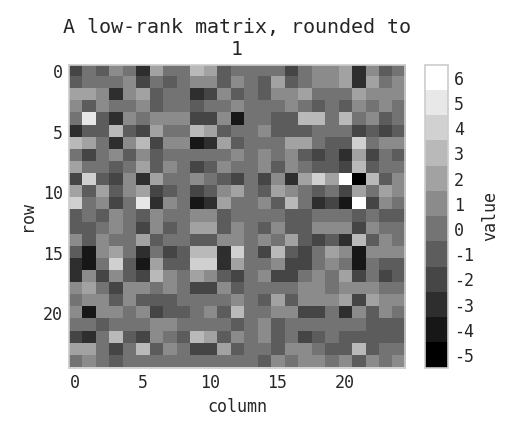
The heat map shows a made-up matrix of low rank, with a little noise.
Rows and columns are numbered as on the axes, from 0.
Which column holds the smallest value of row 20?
1
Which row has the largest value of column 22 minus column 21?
9
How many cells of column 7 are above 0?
8
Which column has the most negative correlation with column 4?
3
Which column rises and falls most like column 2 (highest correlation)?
23
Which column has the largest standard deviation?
21
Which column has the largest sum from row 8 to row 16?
12
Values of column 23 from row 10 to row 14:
2 1 -1 0 1
